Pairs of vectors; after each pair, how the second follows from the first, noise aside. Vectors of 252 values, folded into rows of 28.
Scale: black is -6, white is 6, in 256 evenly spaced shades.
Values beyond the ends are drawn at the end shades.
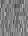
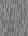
reversed, shrunk.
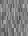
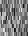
negated, scaled up.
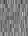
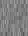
reversed, shrunk.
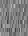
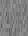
shrunk.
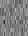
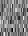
wrapped around, scaled up.
